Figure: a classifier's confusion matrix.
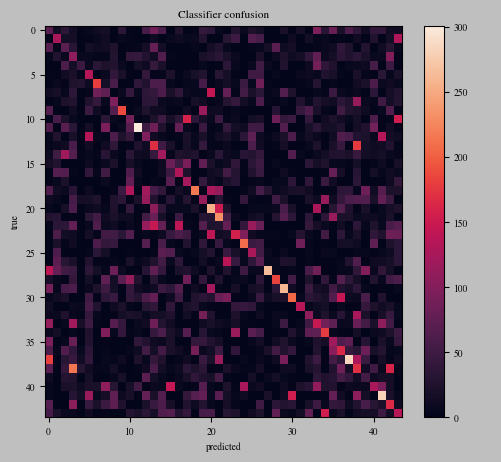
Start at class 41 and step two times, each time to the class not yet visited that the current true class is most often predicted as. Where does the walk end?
36
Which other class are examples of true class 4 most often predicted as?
33
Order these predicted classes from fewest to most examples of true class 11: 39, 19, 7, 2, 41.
41, 39, 19, 2, 7
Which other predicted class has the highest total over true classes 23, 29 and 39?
20
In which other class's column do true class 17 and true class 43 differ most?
34
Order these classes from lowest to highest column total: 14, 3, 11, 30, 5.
11, 30, 5, 14, 3
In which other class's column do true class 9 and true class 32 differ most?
38
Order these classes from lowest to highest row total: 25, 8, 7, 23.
25, 8, 7, 23
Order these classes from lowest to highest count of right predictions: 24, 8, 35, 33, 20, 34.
8, 35, 33, 34, 24, 20
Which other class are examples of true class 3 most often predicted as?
42
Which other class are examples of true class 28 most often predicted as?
10
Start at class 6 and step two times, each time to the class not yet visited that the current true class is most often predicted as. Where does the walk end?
22
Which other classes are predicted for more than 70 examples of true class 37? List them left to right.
0, 21, 29, 38
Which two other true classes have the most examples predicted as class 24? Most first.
40, 23
